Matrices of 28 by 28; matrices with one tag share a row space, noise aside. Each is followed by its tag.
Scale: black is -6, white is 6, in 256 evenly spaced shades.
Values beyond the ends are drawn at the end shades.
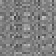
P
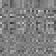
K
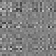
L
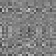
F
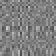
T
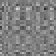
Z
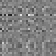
F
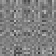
P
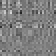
L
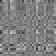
K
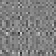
T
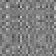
T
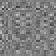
Z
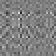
T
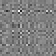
T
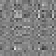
P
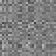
F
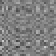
Z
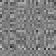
K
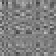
Z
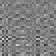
Z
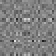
P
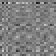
Z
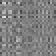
L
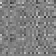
K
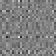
T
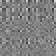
T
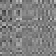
L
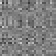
F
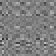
Z
